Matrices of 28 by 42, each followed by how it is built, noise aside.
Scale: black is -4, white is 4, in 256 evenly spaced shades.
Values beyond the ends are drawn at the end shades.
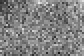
smooth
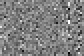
uneven columns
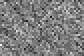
Toeplitz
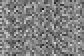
repeating rows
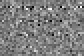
uneven rows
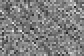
Toeplitz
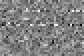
uneven rows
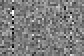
uneven columns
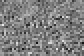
uneven rows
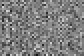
low rank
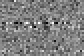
uneven rows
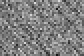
Toeplitz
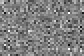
low rank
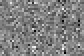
uneven columns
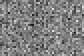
repeating rows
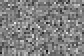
repeating rows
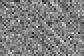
Toeplitz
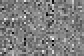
uneven columns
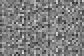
repeating rows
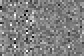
uneven columns
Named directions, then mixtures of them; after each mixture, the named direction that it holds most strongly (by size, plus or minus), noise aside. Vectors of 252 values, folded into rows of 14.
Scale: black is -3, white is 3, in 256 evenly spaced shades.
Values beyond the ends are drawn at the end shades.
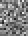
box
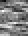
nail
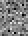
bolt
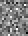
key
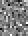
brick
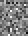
key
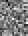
brick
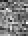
nail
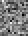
bolt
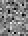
bolt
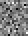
key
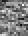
nail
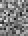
box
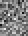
box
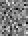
key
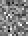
brick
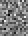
box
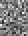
box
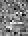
bolt
